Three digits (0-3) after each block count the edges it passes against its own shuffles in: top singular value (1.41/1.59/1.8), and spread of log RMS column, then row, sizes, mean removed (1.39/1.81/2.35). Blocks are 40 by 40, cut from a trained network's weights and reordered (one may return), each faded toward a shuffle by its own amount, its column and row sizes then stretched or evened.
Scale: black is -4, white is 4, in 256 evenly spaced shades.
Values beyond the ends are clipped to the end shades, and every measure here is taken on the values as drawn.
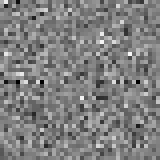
0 1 1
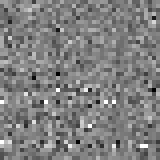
0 1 2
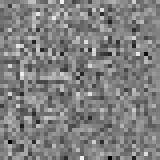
0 2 1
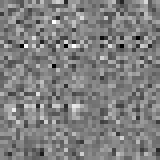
3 2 2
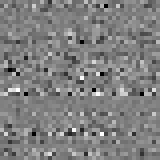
0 1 3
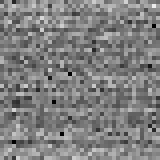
2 0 0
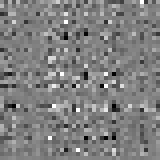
1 3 3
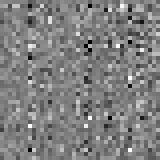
0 3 2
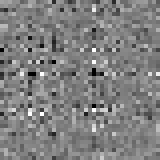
1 2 2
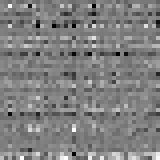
3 2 3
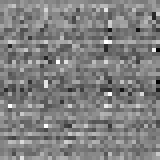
3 2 2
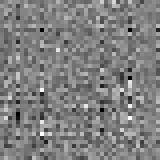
0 3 1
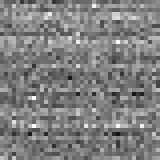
3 2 1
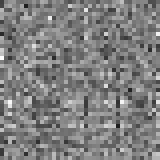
3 2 1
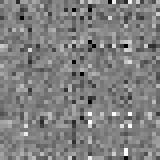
0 2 2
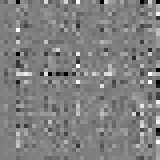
1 3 2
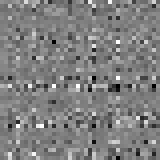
3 2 3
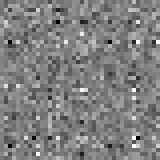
1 2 1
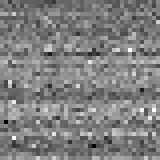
3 1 1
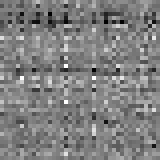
3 3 2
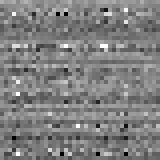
3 1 2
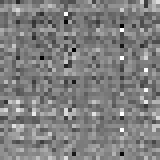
2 3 0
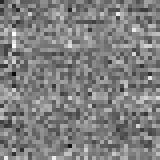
1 2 0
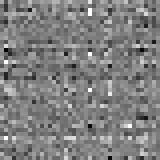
2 3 2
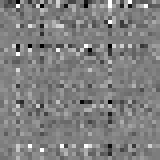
1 2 3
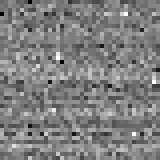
1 0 2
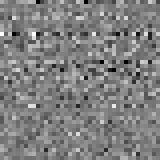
1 0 3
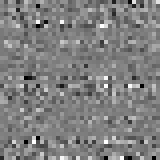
1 1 3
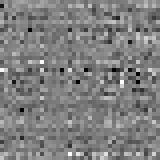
1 2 2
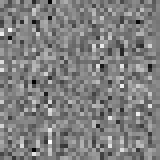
2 3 0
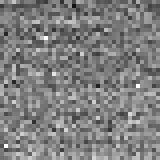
1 1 0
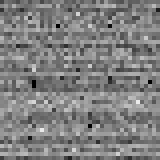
3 0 0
